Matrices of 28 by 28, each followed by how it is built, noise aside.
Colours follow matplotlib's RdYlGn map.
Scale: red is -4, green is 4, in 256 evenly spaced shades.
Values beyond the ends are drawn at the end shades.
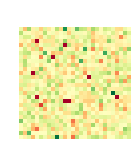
sparse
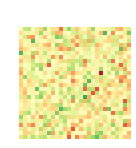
Hankel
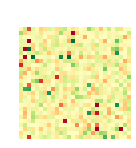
sparse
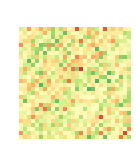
Hankel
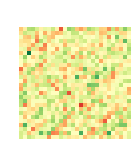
Hankel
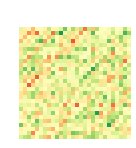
Hankel
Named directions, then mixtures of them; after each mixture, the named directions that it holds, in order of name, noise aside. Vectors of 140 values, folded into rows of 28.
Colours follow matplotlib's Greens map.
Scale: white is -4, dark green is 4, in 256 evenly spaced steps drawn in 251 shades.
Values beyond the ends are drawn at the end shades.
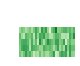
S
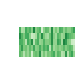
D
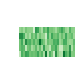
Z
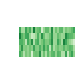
D.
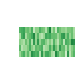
D, S.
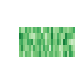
D, Z.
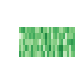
D, Z.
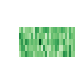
S, Z.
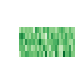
Z.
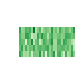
D, Z.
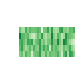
D, Z.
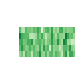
D, Z.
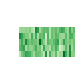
S, Z.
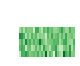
Z.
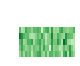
D, Z.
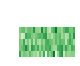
S, Z.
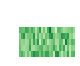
S.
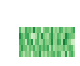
D.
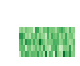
Z.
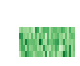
S, Z.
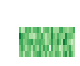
D, Z.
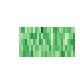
D, S.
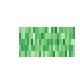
D, S.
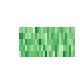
Z.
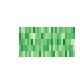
D, S.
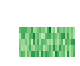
D, S.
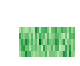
S, Z.
